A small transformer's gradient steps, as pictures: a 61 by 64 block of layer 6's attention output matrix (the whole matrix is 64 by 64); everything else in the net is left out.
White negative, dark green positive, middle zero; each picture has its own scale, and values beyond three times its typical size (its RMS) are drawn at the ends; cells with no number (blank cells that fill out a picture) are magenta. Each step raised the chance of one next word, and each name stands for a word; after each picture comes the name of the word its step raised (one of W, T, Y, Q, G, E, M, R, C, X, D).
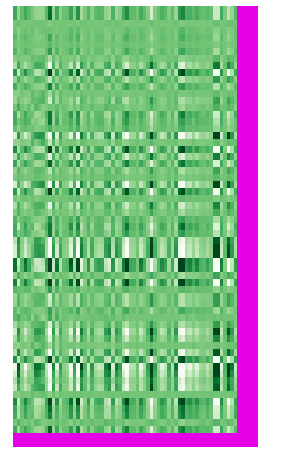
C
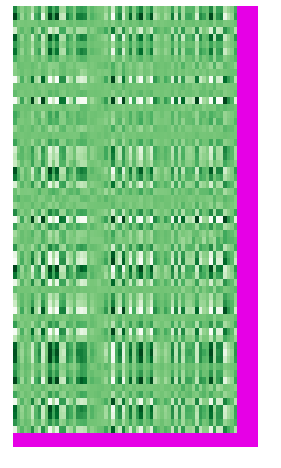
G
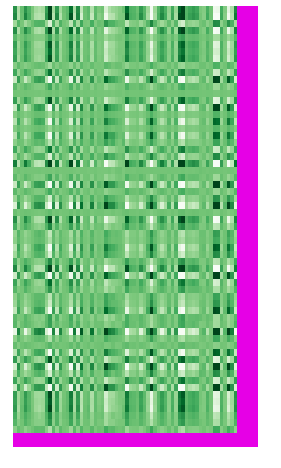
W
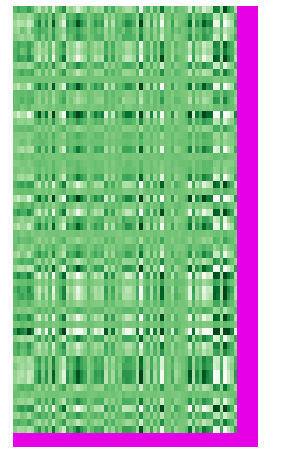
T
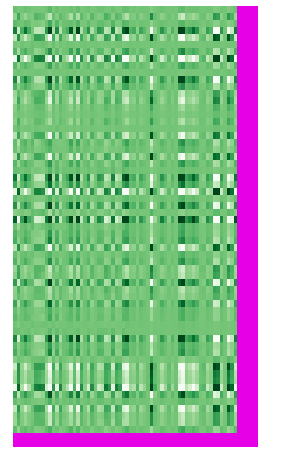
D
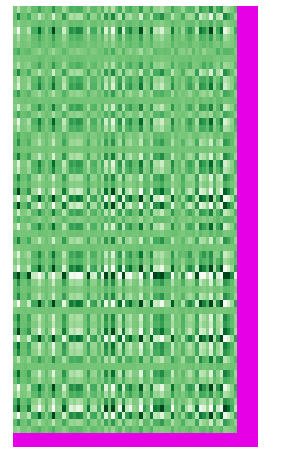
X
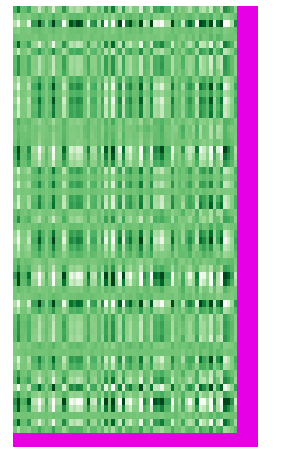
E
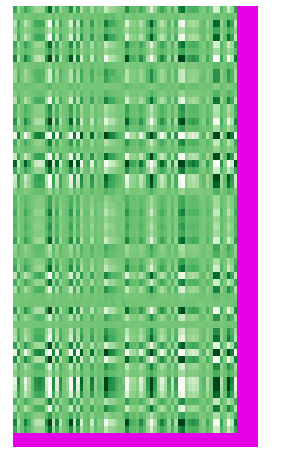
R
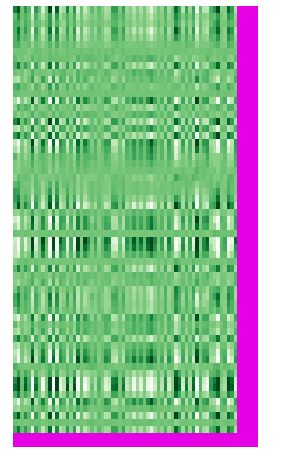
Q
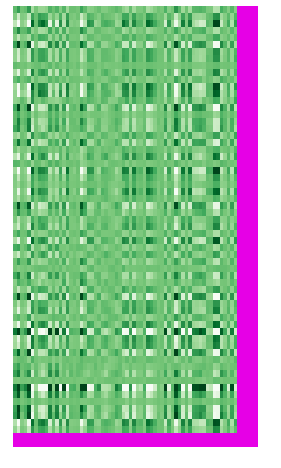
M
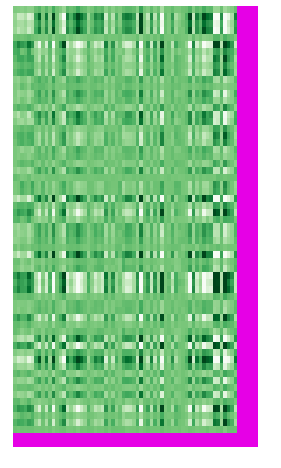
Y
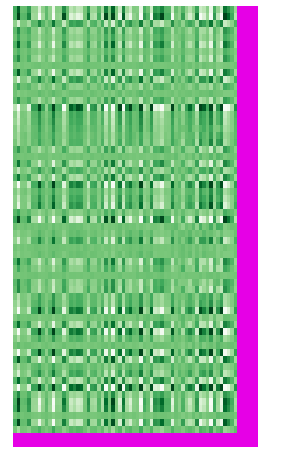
W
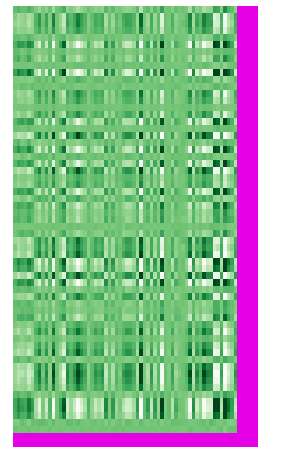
C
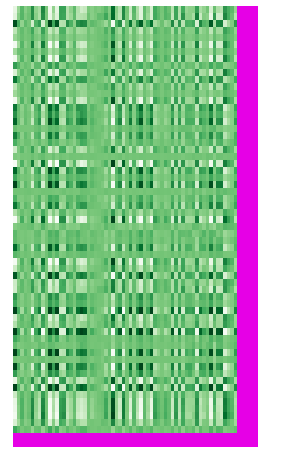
W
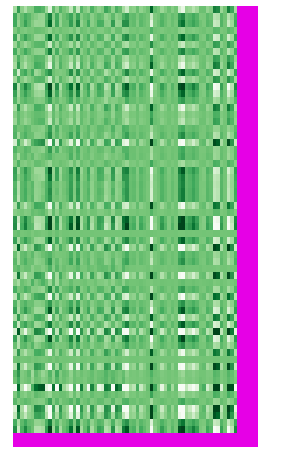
M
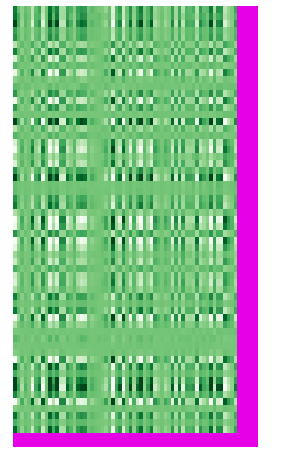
Q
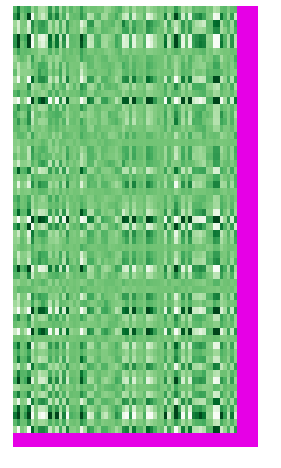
G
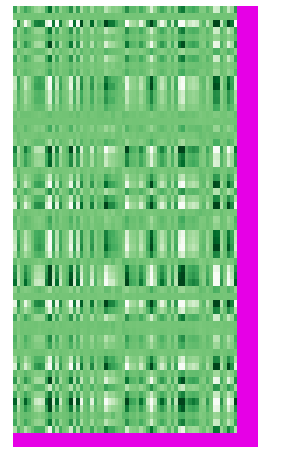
E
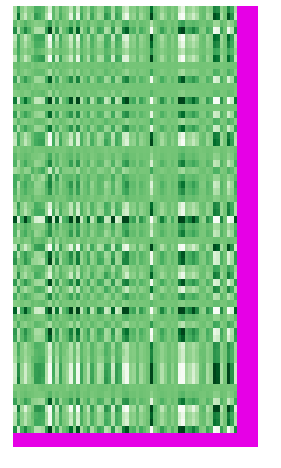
G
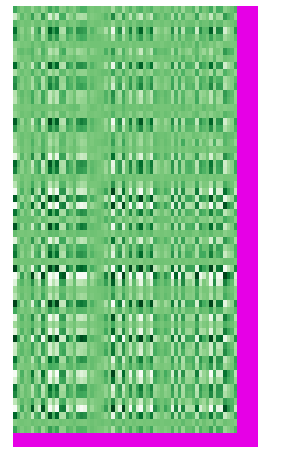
X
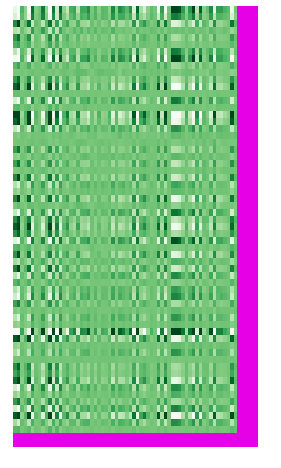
T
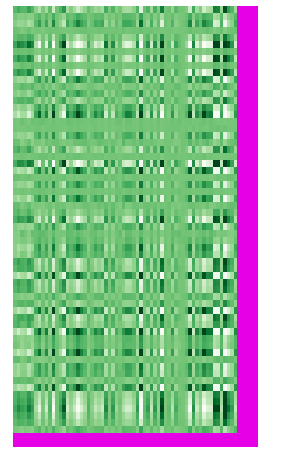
W
